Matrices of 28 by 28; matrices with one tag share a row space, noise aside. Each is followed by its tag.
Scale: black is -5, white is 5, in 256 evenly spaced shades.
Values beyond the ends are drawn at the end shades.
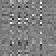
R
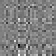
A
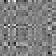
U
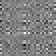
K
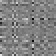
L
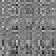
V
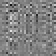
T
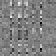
R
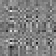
T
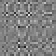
A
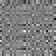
K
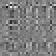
T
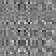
A
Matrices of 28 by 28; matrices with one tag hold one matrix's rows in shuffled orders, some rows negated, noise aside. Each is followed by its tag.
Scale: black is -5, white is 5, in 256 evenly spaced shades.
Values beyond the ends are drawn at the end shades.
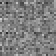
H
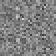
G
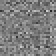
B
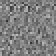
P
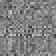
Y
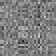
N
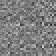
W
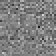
W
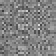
N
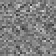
G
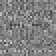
Y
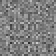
P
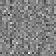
P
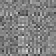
N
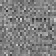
Y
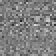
B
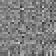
W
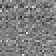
H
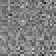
W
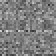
H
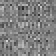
N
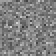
G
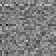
H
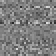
B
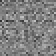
H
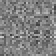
B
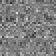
H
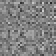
W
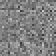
W
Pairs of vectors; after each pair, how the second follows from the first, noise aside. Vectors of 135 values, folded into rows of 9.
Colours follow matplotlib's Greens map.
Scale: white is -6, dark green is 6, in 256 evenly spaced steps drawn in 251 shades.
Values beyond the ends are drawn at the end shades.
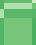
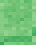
reversed, negated, shrunk.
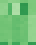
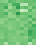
negated, partly zeroed.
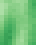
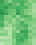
negated.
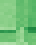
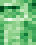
wrapped around, scaled up.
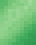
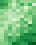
scaled up.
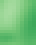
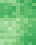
wrapped around.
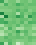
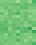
reversed, shrunk.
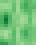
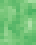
reversed, negated, shrunk.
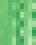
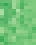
reversed, negated, shrunk.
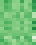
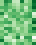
scaled up.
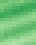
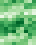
wrapped around, scaled up.
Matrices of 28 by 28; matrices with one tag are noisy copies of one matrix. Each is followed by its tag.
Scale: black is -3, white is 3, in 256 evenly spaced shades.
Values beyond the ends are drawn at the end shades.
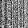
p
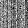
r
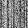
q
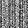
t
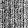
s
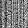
p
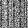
q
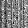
p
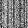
q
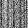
q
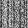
q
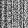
p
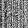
p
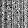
p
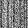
q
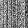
r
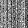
r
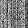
r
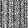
q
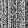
r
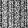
q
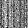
q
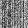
s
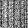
q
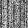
q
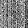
r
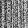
p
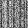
q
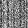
q
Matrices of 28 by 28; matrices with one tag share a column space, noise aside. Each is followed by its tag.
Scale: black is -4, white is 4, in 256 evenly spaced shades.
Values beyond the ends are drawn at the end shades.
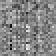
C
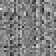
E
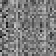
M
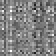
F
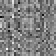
M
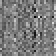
M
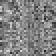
F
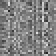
F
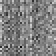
E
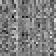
M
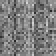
M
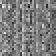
C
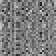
F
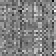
F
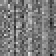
M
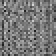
F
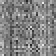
E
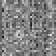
M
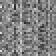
C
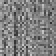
E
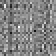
C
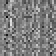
M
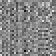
F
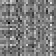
E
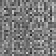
F
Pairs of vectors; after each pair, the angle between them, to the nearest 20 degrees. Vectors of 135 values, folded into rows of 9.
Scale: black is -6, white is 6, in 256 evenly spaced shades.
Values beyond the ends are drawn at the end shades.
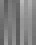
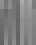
20 degrees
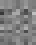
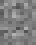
60 degrees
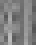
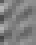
100 degrees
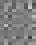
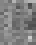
120 degrees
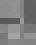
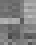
160 degrees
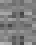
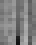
100 degrees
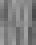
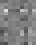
120 degrees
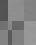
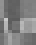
100 degrees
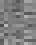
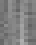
60 degrees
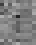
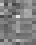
160 degrees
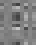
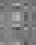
160 degrees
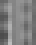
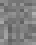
120 degrees
